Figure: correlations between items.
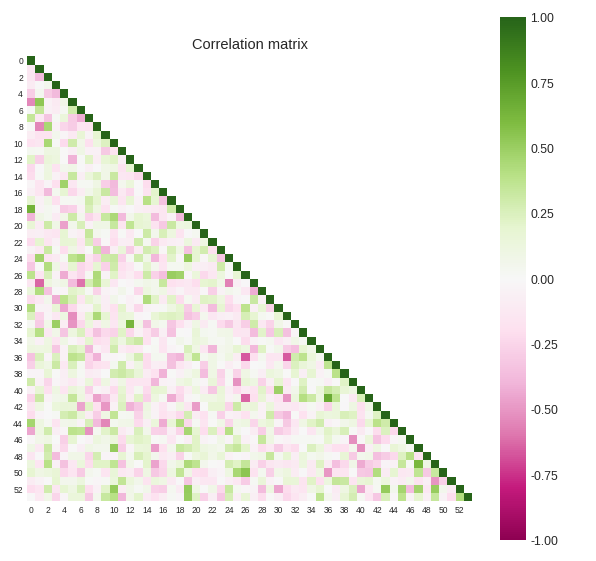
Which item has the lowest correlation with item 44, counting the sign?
9
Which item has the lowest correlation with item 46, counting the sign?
39
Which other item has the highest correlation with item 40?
30
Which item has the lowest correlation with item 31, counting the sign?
36
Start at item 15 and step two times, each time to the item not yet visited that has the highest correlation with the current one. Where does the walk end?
29
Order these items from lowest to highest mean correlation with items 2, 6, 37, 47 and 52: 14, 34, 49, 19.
14, 34, 19, 49
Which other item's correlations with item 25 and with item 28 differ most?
2
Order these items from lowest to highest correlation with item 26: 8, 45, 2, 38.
45, 38, 2, 8
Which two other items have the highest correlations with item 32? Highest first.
12, 3
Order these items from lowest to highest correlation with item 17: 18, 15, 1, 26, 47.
1, 47, 15, 18, 26
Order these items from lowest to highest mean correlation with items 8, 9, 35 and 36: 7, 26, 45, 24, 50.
7, 50, 26, 24, 45
